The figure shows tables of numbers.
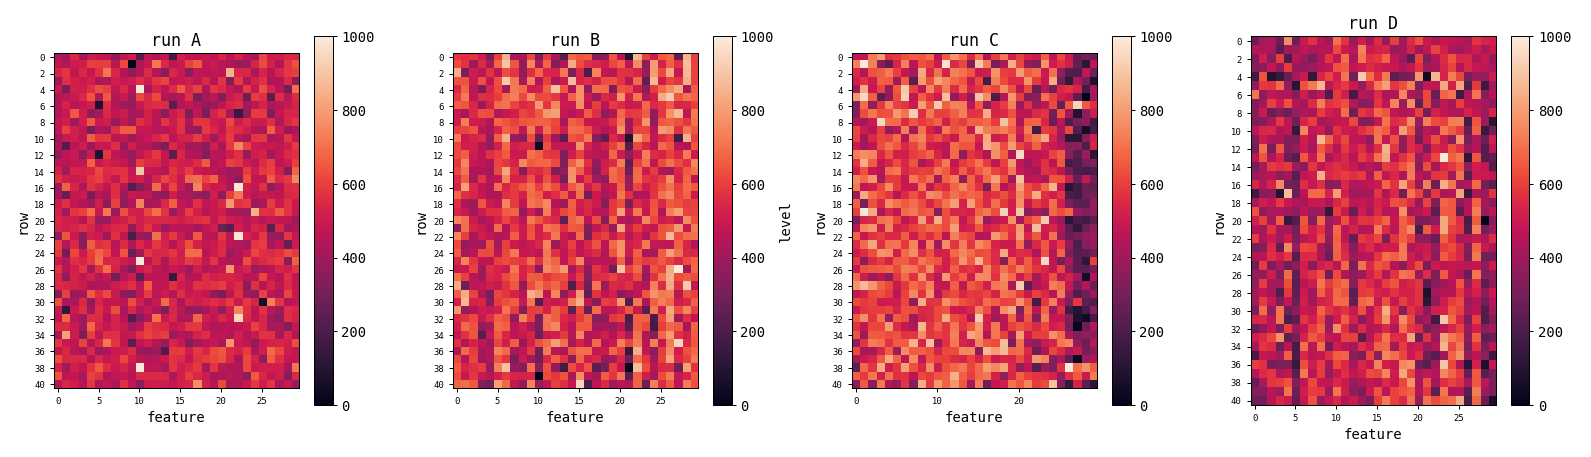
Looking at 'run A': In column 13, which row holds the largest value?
30
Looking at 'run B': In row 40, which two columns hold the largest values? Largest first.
15, 5
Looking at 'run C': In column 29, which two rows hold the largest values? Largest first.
39, 38
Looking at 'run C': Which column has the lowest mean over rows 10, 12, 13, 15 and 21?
27
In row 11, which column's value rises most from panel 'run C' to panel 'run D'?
25
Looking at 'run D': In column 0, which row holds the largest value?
6
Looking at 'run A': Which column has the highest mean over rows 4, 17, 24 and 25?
10
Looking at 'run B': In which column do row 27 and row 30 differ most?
10
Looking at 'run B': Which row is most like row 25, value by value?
16
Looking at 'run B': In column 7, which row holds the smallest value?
37
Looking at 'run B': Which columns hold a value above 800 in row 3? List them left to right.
6, 14, 24, 28
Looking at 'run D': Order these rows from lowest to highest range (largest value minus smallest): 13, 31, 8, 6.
8, 6, 31, 13
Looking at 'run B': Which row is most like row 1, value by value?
3
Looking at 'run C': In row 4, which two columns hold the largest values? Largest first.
6, 1
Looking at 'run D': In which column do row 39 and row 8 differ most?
4
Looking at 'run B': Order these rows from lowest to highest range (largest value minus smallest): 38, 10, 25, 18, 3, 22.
25, 18, 22, 3, 10, 38
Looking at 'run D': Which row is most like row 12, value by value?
30
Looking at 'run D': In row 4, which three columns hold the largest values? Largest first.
13, 22, 20
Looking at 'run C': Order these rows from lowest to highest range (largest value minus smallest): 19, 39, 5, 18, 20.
39, 18, 19, 20, 5
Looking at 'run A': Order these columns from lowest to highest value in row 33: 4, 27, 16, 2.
27, 2, 16, 4
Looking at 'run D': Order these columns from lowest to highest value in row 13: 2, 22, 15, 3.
2, 3, 22, 15
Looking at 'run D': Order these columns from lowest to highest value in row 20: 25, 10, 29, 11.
29, 10, 25, 11
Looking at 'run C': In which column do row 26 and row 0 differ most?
16
